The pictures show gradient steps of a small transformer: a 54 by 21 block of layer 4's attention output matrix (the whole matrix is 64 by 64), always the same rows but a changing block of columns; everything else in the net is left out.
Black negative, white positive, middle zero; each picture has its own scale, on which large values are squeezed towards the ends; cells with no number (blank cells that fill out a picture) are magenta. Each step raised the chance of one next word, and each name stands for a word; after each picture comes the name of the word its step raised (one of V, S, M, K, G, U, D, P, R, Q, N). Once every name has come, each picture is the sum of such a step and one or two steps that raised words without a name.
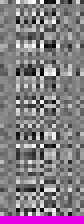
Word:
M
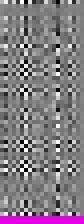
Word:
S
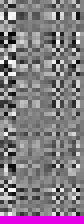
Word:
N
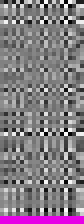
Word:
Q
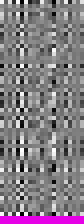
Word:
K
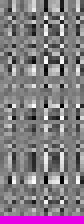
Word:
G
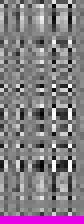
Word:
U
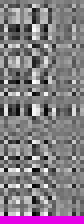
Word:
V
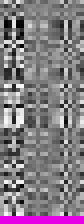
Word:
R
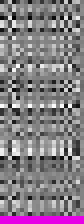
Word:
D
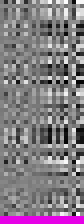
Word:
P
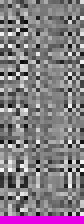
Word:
S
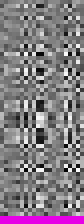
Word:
S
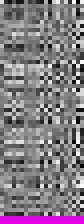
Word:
P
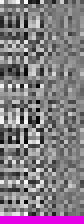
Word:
R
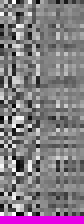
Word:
K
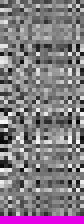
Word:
V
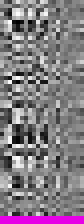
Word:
P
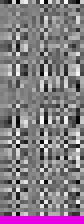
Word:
R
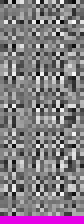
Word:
M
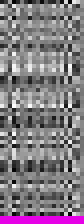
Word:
K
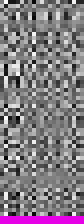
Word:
N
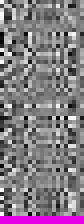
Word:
N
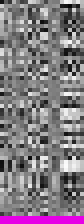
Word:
U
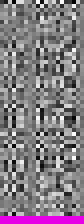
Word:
U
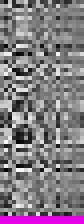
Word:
S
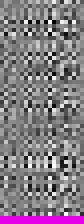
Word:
M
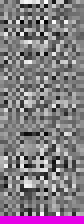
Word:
Q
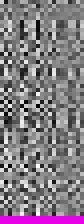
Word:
R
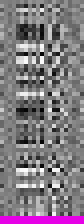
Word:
V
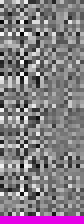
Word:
N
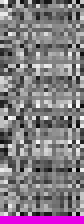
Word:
K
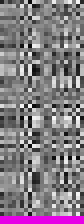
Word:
G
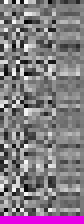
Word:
M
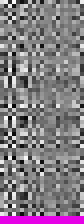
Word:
S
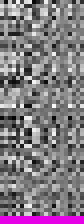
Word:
P
